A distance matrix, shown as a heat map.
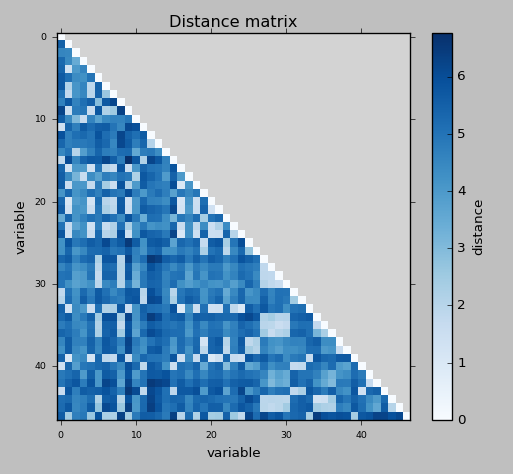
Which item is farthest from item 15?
9
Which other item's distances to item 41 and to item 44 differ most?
34
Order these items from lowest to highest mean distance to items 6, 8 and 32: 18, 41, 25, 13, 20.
20, 18, 41, 25, 13
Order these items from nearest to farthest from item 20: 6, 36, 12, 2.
6, 2, 12, 36
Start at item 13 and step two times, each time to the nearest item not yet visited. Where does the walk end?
23
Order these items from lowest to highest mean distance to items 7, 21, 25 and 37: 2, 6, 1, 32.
1, 6, 2, 32
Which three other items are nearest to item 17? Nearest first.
3, 10, 2
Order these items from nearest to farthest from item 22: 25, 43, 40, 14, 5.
25, 40, 43, 14, 5
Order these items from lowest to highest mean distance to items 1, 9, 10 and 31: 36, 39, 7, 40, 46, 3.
39, 7, 46, 3, 40, 36
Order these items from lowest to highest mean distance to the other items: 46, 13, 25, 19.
19, 46, 25, 13
